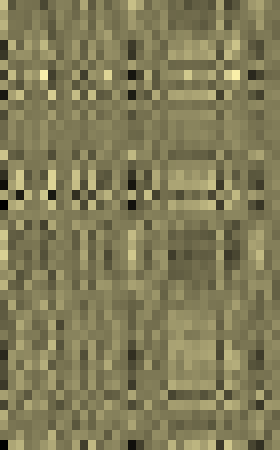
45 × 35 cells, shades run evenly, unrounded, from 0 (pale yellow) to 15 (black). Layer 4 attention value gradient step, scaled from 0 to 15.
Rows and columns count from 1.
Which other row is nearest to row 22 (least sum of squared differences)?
13
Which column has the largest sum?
17
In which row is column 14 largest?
26
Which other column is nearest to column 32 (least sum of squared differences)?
11
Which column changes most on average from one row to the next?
1
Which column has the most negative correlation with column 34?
21
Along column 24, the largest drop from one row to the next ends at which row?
8
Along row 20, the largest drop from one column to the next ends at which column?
4
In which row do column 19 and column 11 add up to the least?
20
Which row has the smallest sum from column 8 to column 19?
29
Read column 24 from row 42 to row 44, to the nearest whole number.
7 8 7
